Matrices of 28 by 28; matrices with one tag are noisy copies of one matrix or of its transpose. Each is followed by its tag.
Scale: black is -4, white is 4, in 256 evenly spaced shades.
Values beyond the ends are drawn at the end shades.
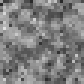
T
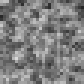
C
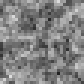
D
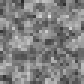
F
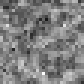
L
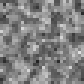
F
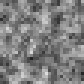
F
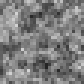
D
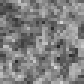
L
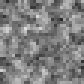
F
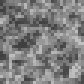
L
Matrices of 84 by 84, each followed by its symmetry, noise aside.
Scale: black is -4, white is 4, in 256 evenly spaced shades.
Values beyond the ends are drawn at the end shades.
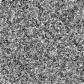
symmetric across the other diagonal.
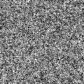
antisymmetric.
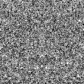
mirrored left to right.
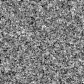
antisymmetric.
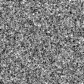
no symmetry.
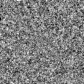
antisymmetric.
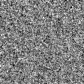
antisymmetric.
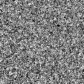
symmetric across the other diagonal.
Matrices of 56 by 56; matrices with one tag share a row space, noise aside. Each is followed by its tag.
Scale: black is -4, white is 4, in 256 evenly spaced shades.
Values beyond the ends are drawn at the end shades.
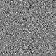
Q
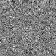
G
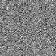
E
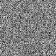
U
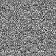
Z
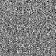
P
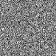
Z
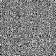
U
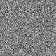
Q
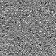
E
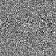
Z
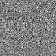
E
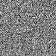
U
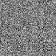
Z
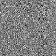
Z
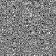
G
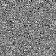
G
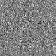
Q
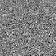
G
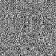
Z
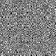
P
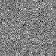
Z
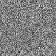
Z
